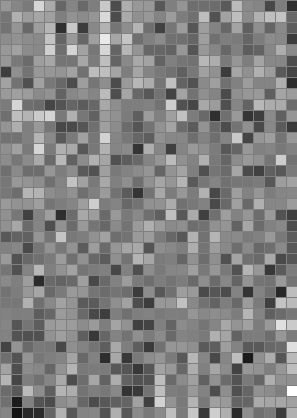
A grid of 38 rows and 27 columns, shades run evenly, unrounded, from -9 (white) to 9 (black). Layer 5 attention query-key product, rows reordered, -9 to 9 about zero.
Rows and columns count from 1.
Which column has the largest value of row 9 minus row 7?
11
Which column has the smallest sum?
10
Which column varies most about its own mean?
27
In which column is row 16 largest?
24
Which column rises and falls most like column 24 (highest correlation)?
19
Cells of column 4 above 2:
6
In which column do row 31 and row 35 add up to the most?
2
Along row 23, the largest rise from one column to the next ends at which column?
14
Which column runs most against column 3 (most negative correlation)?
20
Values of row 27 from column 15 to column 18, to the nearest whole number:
3 1 -2 -2
